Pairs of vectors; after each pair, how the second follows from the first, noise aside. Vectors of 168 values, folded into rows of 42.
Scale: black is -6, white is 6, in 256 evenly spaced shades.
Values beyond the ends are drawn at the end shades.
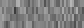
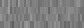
reversed, negated, shrunk.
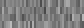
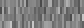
copied.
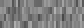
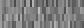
shuffled.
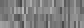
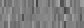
reversed, partly zeroed.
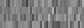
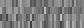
shuffled.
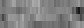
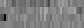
reversed, partly zeroed.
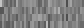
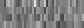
shuffled.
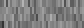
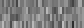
shuffled.
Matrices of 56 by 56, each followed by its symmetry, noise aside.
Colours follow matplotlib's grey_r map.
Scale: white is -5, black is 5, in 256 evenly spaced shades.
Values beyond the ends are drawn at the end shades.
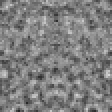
mirrored left to right.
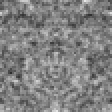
mirrored left to right.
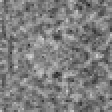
mirrored top to bottom.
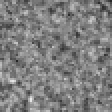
symmetric across the other diagonal.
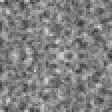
mirrored top to bottom.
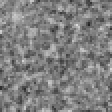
symmetric.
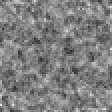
same after a half turn.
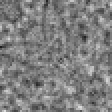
symmetric.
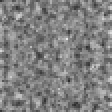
mirrored top to bottom.
